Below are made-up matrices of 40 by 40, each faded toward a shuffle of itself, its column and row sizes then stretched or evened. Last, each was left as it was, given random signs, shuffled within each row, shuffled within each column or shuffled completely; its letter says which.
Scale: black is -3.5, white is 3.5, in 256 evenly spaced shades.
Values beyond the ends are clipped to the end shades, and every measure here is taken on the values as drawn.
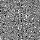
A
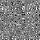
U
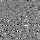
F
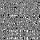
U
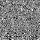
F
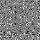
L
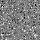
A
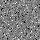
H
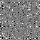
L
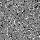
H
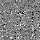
L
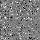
L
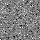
H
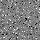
H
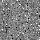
A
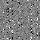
A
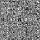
U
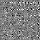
U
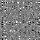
L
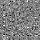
U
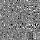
U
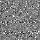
F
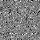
F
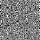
L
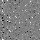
A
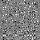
U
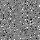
A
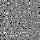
L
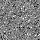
H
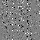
A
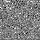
F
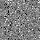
A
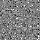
L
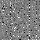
A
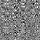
U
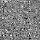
L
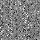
A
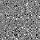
U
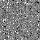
A
